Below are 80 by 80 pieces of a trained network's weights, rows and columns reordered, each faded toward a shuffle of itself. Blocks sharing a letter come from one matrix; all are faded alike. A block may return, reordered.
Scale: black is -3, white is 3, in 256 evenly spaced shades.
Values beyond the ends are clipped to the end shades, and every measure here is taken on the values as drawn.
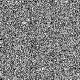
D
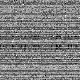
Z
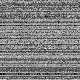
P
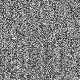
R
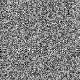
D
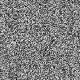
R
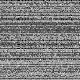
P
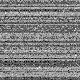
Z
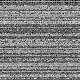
Z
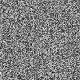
R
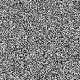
R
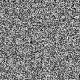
D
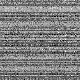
Z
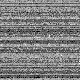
Z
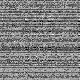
P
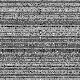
Z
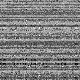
Z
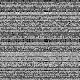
P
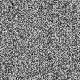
R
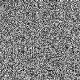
D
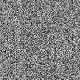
D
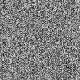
R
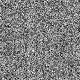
D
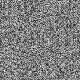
R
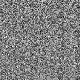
D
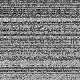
P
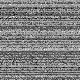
P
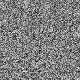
R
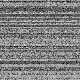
P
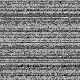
P
